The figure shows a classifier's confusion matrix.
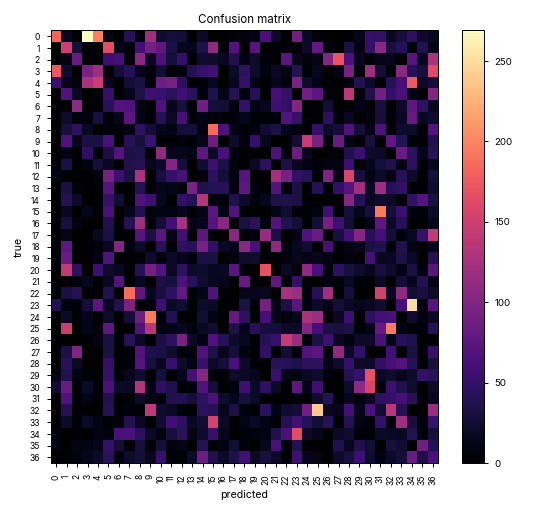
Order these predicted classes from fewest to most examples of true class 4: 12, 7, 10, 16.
16, 7, 12, 10
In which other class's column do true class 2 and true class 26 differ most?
27
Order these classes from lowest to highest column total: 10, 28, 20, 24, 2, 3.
2, 3, 20, 24, 10, 28
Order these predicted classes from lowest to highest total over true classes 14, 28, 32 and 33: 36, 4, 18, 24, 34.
4, 18, 34, 24, 36
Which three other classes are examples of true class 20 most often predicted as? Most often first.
1, 24, 9
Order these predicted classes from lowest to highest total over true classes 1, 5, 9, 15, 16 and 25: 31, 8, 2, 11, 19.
2, 11, 19, 8, 31
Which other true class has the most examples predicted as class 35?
14
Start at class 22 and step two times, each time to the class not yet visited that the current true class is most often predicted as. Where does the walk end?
34
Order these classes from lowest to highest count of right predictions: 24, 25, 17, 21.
25, 21, 17, 24
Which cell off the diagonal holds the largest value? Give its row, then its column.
0, 3
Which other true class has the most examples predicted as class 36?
3
